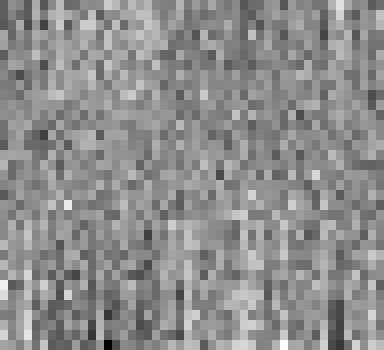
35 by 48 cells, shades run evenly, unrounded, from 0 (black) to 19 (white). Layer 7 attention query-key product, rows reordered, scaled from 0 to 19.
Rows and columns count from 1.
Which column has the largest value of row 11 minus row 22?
14
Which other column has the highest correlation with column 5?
18
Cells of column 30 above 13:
5
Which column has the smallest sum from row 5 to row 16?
6
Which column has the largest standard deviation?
43
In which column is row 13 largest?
23
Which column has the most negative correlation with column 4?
12
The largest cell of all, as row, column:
35, 36
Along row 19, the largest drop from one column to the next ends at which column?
29
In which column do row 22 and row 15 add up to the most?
31
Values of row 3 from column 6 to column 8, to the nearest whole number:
5 11 15
